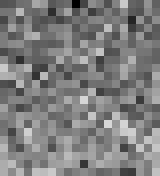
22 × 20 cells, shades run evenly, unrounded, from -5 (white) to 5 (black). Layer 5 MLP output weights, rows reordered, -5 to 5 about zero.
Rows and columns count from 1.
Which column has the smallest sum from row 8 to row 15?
12
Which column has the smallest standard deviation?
8
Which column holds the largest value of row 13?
18
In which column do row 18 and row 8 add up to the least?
17
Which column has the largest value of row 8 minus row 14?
13
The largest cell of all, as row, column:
1, 10
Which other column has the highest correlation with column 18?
5
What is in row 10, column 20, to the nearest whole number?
-2
